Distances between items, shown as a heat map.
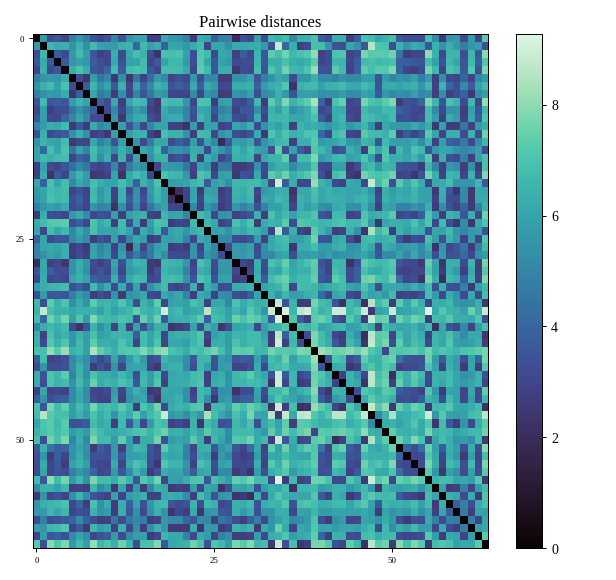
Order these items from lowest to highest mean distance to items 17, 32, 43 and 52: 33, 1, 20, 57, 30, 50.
57, 30, 1, 33, 50, 20
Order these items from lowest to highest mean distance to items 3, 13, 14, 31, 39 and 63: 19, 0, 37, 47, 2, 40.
19, 37, 0, 40, 2, 47
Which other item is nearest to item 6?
36
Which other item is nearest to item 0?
28
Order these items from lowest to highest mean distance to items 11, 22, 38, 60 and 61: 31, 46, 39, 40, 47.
31, 40, 46, 47, 39
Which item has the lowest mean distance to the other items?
60
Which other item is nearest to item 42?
50
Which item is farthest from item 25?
39
